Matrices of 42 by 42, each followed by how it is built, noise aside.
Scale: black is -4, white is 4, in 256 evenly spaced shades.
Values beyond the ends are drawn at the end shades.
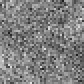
smooth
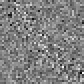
banded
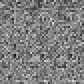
repeating columns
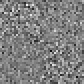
block diagonal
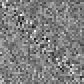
banded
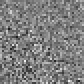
lower triangular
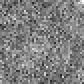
smooth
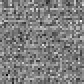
blocks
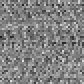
repeating columns
